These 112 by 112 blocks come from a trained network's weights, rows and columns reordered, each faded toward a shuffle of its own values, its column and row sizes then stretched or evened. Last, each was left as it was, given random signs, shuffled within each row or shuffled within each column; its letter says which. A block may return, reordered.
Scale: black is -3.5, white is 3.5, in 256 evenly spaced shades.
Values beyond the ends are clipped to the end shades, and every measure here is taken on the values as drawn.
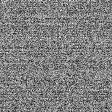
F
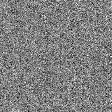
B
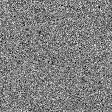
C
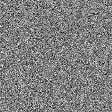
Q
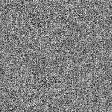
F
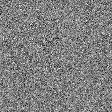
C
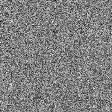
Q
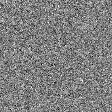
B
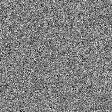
Q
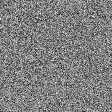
B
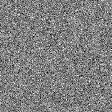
F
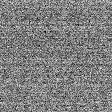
C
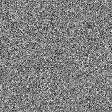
F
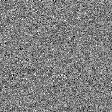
F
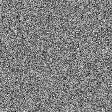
B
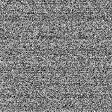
F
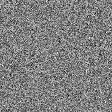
B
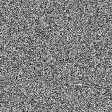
Q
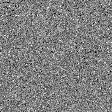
C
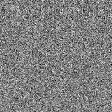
F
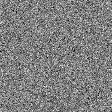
B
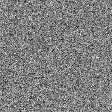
Q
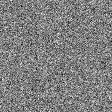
B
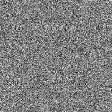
F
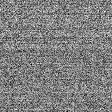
F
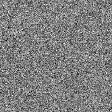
F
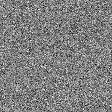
Q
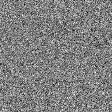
Q
